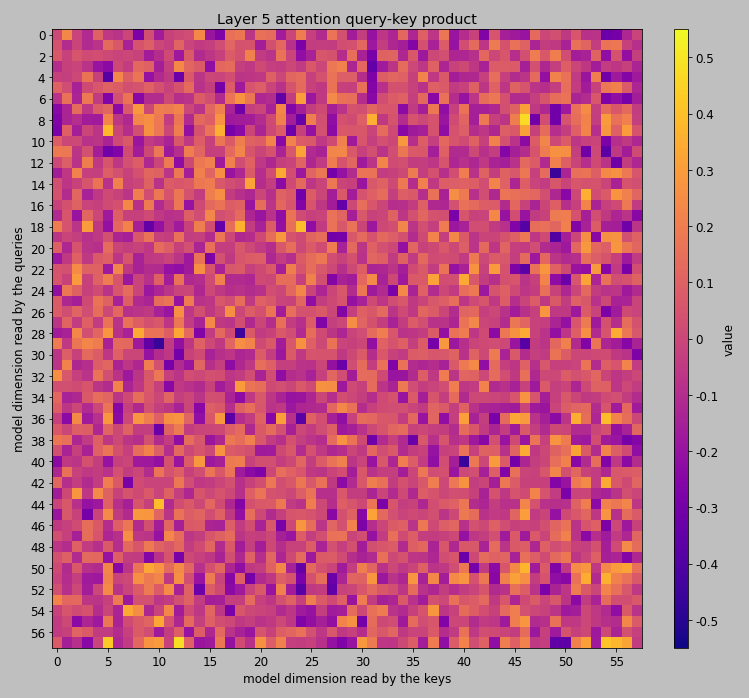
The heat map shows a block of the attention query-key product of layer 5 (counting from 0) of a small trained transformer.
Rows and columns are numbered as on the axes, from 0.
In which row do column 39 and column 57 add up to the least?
17
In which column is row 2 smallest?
31
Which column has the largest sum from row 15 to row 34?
52
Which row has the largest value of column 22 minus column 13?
13
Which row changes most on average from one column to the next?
36
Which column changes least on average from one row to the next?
33
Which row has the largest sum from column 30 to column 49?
51
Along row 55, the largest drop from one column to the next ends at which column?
30
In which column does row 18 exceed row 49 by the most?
18
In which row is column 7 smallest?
42
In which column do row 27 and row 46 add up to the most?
29
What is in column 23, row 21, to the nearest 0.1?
-0.1
